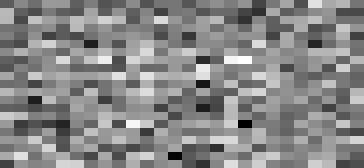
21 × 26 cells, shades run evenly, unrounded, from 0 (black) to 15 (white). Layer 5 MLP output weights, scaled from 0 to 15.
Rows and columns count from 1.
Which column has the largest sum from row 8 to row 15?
11
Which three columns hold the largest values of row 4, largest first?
25, 6, 22
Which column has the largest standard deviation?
15
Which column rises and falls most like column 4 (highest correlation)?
12
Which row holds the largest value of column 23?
1
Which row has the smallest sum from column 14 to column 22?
2
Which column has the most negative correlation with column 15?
17
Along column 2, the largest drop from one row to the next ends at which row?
16
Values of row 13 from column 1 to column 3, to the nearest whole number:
8 7 2
